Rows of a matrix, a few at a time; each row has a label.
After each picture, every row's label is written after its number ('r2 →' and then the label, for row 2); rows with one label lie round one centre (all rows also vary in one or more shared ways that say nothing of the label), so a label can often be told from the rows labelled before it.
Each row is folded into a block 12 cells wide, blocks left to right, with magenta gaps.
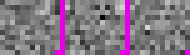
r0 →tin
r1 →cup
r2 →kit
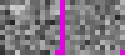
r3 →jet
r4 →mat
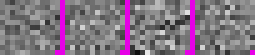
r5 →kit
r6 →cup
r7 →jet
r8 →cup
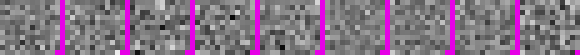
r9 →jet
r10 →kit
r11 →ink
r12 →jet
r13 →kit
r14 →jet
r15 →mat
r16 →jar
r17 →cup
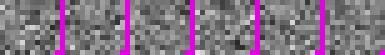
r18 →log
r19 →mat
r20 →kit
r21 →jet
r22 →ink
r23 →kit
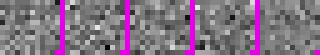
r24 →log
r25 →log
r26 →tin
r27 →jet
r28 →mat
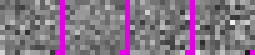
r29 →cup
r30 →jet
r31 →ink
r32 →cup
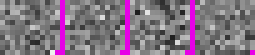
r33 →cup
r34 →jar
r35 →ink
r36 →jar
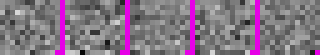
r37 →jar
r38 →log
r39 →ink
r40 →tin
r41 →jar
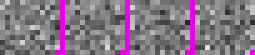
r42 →jar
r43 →jar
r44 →jet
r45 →jet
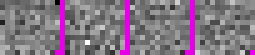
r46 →log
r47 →cup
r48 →log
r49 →tin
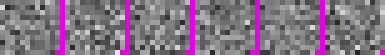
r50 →log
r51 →cup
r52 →tin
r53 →log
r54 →mat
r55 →jet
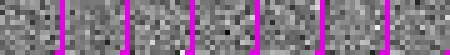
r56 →cup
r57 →jet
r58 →kit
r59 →ink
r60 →ink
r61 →cup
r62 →jar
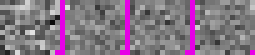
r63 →jet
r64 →log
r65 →ink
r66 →jet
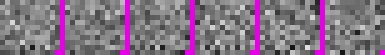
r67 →kit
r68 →jet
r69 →kit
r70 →tin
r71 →log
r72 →log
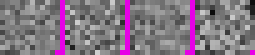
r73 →ink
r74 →ink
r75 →jar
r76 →log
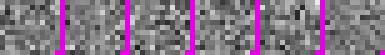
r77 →log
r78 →mat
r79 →jet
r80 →kit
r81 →ink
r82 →ink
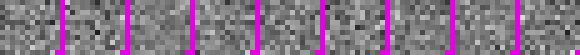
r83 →tin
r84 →jar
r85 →tin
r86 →jar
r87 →tin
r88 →kit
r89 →kit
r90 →cup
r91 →jar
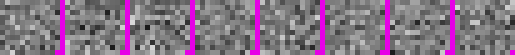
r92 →tin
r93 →mat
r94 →tin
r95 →cup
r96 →ink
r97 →tin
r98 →jar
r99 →ink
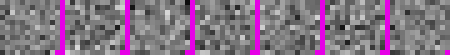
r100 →cup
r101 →ink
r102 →cup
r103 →tin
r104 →jet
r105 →tin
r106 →tin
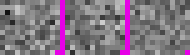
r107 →jet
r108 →cup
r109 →jet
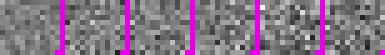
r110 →mat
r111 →log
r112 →cup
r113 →log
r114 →jet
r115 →mat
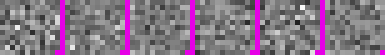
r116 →jet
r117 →mat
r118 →log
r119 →jar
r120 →tin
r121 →cup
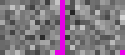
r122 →tin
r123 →cup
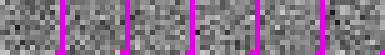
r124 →mat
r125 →ink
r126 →mat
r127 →tin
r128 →kit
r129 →cup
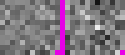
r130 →kit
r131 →jar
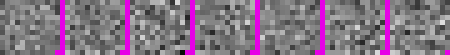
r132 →tin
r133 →jar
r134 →log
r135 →kit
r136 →jet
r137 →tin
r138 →kit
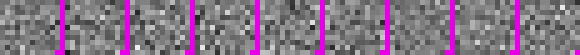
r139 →tin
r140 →jar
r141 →jar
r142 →mat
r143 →log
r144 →jet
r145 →ink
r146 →log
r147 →jet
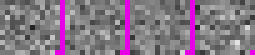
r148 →kit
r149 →jar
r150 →jar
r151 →cup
